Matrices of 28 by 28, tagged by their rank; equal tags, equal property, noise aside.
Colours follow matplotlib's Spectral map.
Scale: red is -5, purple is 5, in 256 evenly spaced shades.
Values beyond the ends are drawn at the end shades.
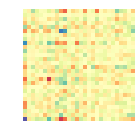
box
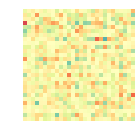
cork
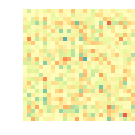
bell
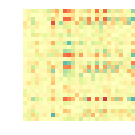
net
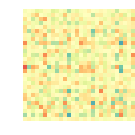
cork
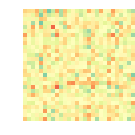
bell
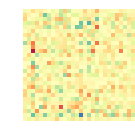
bell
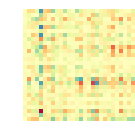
box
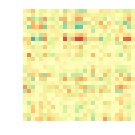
net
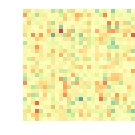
bell
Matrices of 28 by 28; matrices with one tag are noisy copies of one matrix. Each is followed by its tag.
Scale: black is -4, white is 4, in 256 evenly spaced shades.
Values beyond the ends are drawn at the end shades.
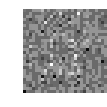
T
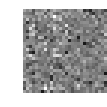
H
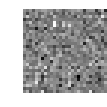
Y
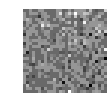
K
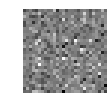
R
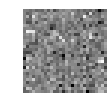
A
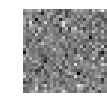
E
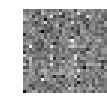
T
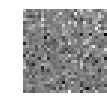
K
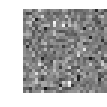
Y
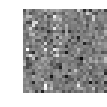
H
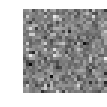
H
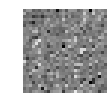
R
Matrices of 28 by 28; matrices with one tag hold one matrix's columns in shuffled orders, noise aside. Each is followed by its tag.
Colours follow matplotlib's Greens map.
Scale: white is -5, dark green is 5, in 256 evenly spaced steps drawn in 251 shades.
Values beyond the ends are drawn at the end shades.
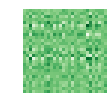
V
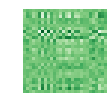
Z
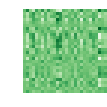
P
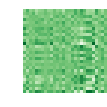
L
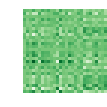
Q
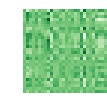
P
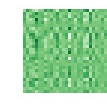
P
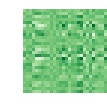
V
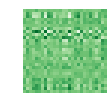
Z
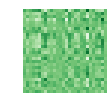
P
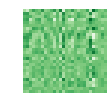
P
